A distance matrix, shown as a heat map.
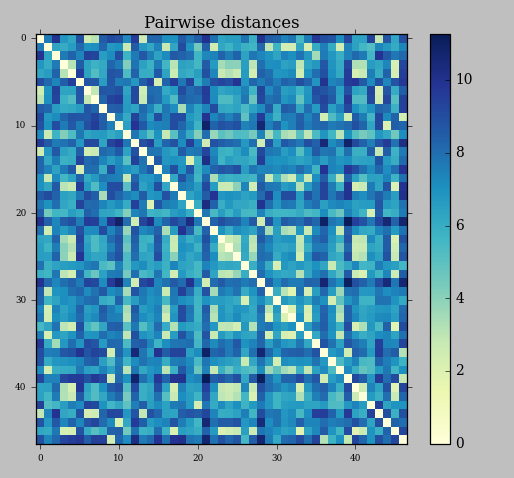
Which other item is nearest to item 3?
45
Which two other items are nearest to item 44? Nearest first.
10, 20
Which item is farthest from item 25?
5
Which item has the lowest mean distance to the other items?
11
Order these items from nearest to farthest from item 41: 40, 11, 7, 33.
40, 33, 11, 7
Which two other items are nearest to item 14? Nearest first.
19, 11
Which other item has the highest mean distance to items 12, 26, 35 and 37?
0
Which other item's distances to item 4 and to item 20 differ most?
42
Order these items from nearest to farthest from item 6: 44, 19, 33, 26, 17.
33, 17, 26, 19, 44
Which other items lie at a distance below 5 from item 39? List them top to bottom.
9, 36, 46
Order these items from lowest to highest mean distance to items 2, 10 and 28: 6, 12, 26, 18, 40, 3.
12, 26, 3, 18, 40, 6
